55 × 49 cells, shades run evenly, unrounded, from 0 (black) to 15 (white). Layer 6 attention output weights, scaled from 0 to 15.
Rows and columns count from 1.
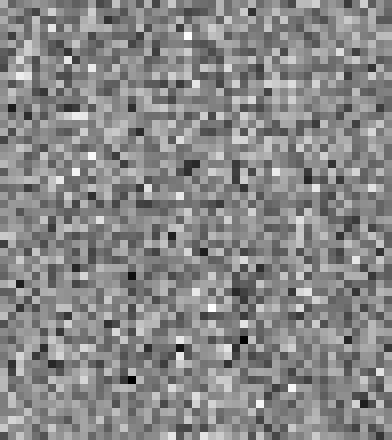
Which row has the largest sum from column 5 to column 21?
22
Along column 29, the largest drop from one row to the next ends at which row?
46
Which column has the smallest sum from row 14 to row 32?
4
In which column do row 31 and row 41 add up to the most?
31
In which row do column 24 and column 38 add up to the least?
21
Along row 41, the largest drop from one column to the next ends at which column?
41
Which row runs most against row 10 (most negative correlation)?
15
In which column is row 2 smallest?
32
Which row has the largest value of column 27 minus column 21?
51
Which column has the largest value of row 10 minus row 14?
2
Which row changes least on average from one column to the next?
13
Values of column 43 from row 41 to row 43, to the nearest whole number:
7 8 11
